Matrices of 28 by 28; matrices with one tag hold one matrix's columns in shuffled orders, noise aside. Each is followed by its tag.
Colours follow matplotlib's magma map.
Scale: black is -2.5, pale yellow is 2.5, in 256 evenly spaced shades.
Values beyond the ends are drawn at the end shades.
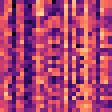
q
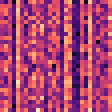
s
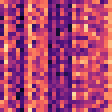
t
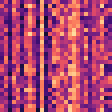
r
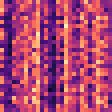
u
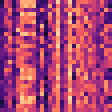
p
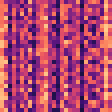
t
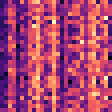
s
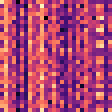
t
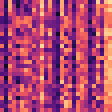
q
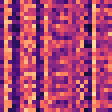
t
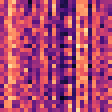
q
